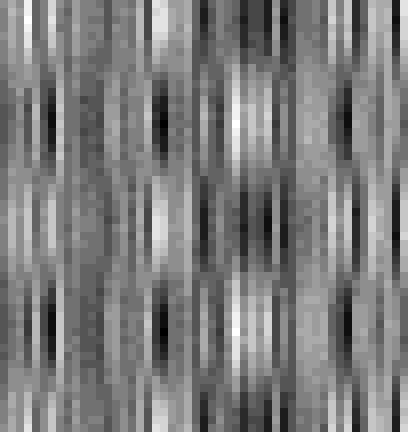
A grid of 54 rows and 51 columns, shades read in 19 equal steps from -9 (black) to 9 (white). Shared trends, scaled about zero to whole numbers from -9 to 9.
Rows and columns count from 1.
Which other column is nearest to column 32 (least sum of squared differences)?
19
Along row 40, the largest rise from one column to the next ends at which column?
8
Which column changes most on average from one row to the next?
21
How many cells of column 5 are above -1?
36
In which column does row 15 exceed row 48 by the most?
34
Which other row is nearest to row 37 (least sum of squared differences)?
46
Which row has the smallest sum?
39
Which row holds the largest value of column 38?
42
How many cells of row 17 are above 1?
18
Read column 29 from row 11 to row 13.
1 1 1
